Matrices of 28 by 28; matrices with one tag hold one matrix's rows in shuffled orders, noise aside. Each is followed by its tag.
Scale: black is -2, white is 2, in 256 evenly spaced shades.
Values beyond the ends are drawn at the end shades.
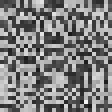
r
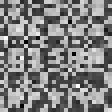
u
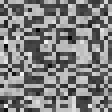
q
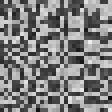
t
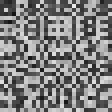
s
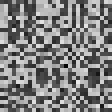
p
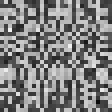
s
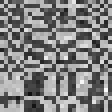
q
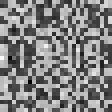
p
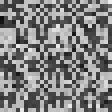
s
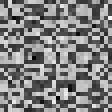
q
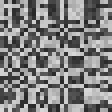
t
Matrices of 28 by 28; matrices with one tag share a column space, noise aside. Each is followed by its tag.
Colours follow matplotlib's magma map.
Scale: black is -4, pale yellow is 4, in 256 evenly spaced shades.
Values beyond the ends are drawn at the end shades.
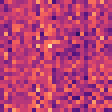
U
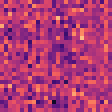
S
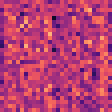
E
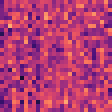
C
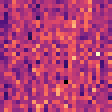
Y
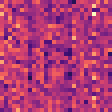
E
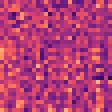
C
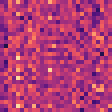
U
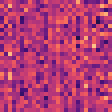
E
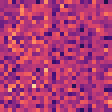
U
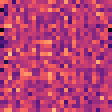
E
